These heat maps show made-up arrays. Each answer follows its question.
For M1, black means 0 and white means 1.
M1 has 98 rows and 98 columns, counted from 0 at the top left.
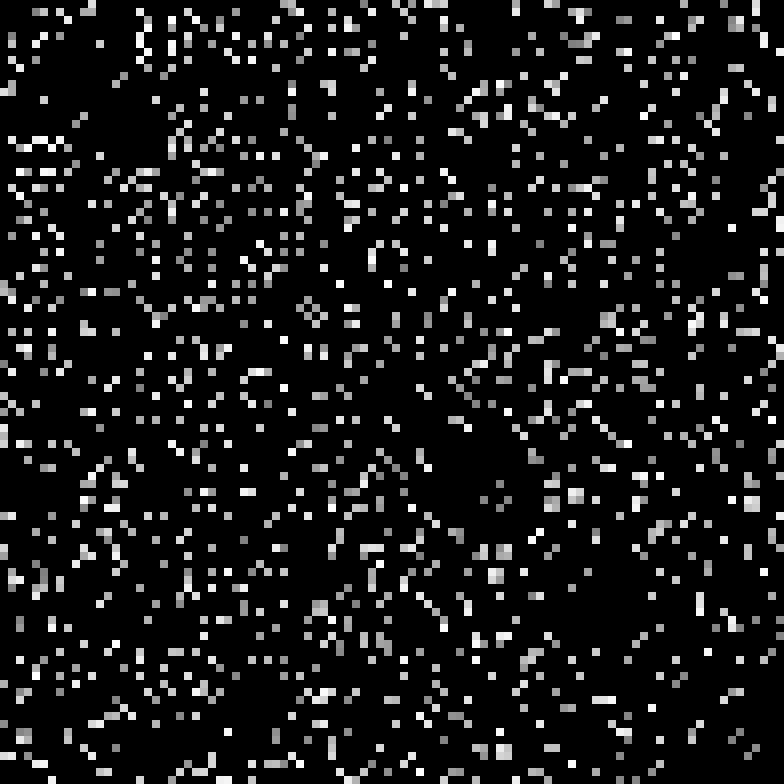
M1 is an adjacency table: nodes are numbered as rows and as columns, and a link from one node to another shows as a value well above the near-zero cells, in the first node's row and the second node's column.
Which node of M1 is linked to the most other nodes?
node 23
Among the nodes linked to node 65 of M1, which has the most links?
node 71
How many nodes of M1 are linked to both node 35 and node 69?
3
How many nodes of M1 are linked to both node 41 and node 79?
3
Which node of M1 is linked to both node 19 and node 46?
node 32
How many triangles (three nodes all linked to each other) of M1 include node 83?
6
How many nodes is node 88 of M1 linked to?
6
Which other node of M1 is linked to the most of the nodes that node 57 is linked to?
node 22
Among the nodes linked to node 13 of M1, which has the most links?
node 25
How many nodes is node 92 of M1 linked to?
11
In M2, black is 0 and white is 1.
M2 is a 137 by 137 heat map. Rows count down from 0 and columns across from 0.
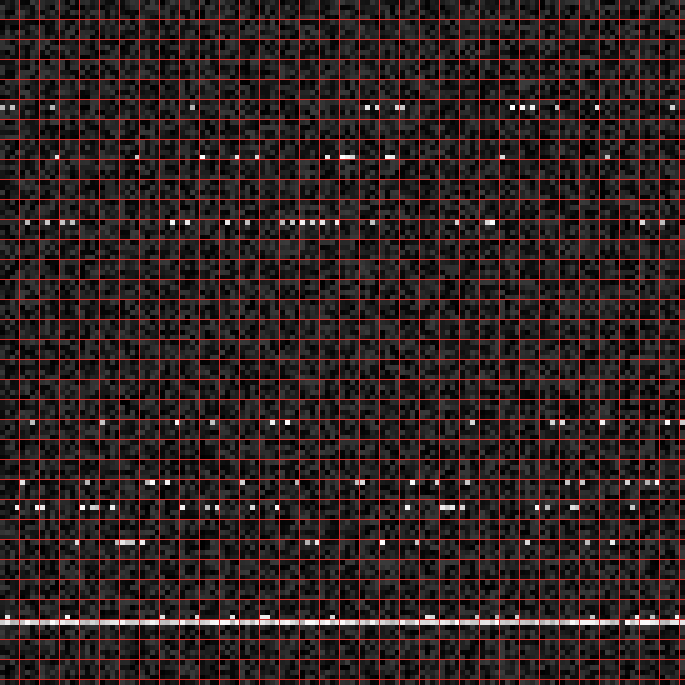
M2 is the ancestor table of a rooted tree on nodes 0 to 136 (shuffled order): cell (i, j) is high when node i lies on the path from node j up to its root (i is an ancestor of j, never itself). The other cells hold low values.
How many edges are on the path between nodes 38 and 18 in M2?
4
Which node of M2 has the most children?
101
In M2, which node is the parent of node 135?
123
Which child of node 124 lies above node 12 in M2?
44
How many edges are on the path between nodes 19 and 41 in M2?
2
